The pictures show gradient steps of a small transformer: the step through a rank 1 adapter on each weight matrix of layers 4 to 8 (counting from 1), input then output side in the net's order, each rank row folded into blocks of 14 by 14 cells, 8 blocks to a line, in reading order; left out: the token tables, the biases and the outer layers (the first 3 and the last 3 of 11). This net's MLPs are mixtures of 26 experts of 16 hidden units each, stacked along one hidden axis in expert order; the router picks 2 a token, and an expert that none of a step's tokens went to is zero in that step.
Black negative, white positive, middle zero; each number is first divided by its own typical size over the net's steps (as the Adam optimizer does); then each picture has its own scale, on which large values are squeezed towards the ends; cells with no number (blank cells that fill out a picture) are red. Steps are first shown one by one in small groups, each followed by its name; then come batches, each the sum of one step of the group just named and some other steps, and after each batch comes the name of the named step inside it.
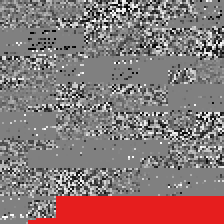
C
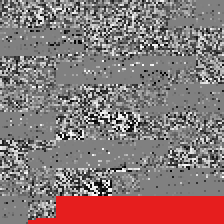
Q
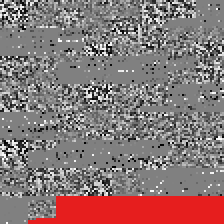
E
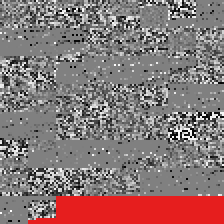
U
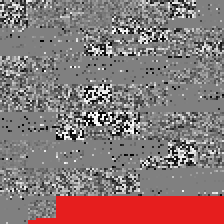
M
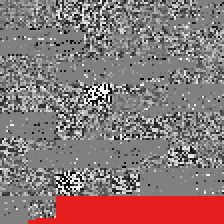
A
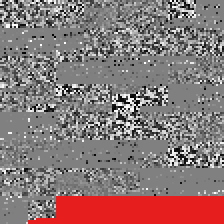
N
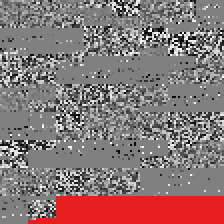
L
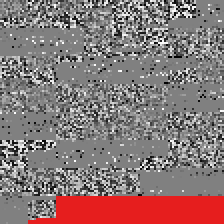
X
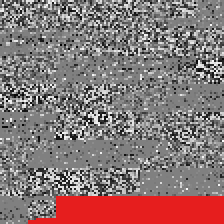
M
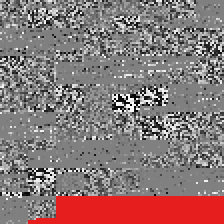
N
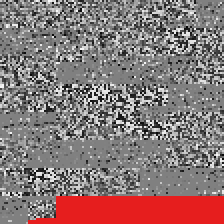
N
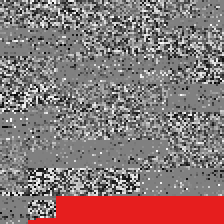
X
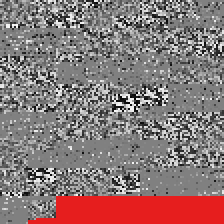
N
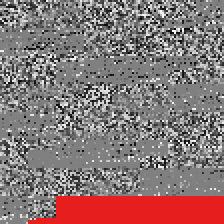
C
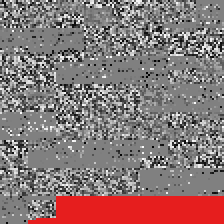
L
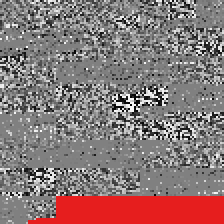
N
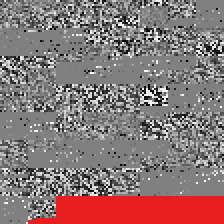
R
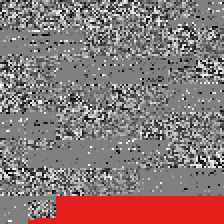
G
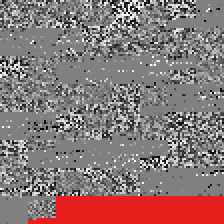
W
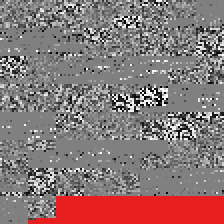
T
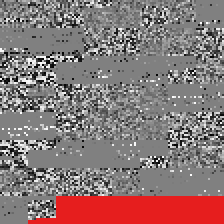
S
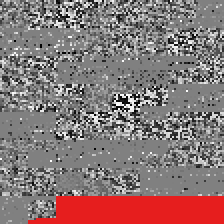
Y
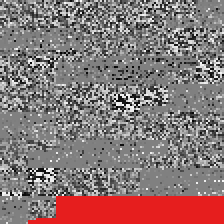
Y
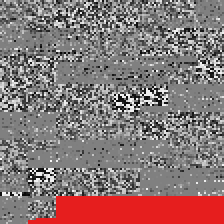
Y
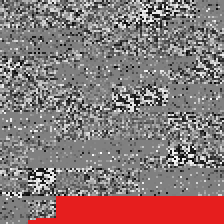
W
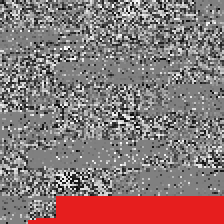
W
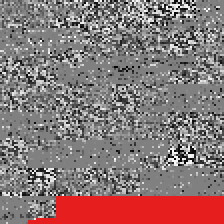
W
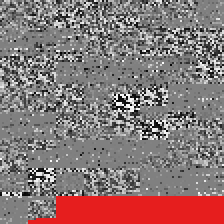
Y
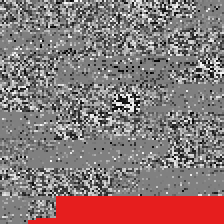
Y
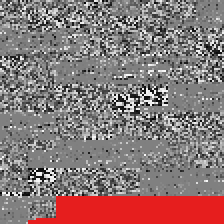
R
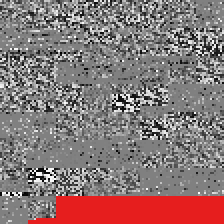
G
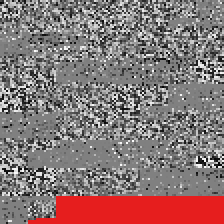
G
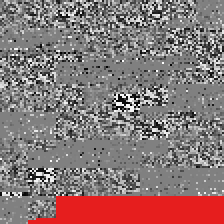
Y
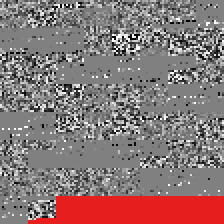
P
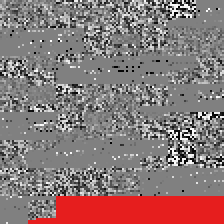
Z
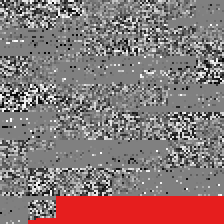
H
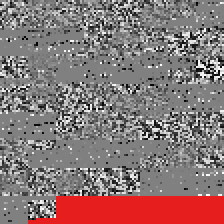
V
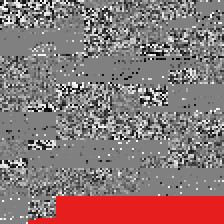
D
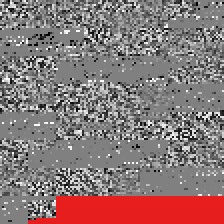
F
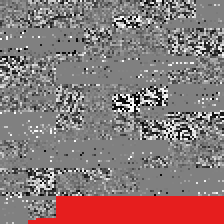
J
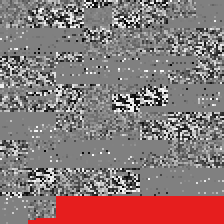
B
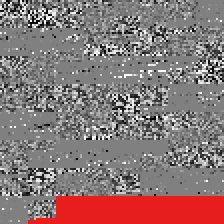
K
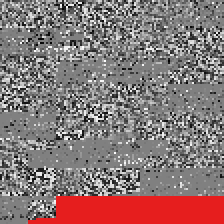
F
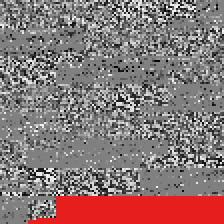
Z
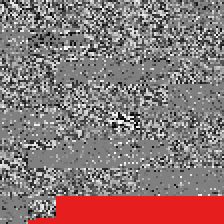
F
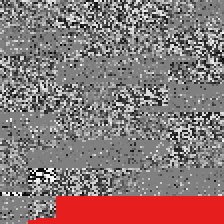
H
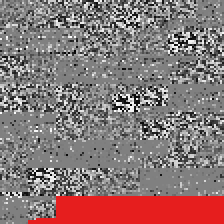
J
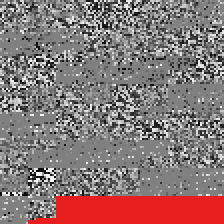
V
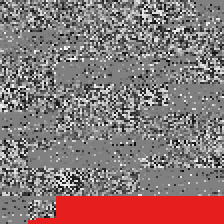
P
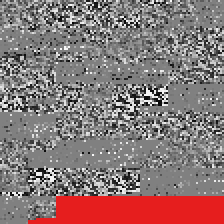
B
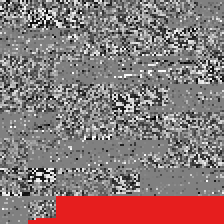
K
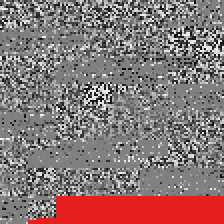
D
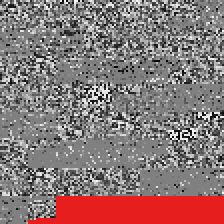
Z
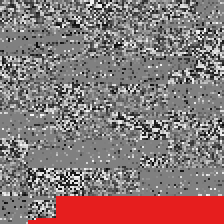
V
